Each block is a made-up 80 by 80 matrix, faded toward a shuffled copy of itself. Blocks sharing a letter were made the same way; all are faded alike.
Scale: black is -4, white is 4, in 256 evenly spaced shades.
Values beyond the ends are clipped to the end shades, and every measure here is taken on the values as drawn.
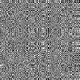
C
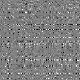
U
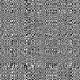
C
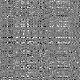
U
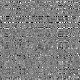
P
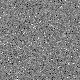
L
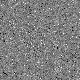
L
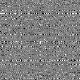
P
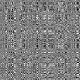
C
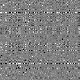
U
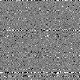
P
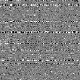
P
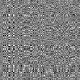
C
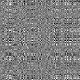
C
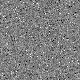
L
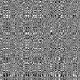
C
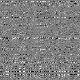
P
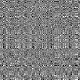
C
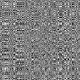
C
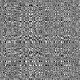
C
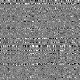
P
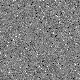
L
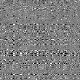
P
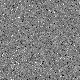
L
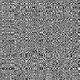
C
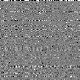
P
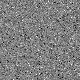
L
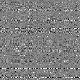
P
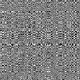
C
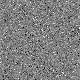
L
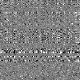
P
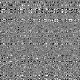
P
